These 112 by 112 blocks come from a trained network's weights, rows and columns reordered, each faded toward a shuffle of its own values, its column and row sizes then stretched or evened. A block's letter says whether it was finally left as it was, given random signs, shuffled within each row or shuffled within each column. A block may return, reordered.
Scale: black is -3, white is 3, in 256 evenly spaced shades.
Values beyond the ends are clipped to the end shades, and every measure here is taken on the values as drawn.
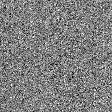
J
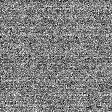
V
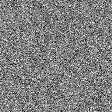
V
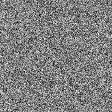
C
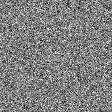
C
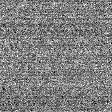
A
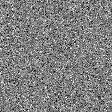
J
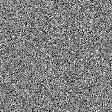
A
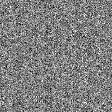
A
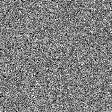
C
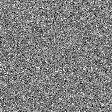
V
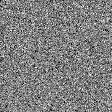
V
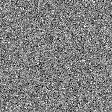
V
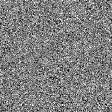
A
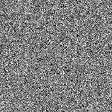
A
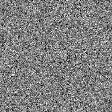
A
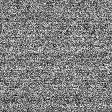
V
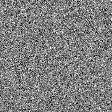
C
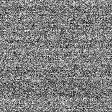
A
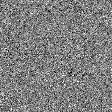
C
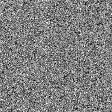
J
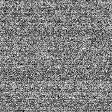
A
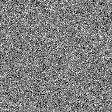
C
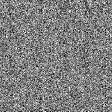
A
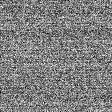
V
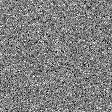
V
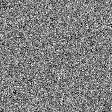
V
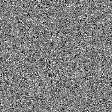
C
